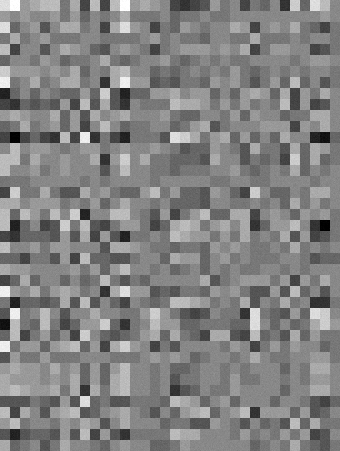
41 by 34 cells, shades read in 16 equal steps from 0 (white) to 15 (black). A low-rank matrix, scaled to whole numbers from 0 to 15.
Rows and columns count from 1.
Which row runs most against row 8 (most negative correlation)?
9
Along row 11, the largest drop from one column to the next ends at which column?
10
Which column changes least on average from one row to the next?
34
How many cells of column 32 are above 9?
10
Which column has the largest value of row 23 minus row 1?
2
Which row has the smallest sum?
1
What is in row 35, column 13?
4
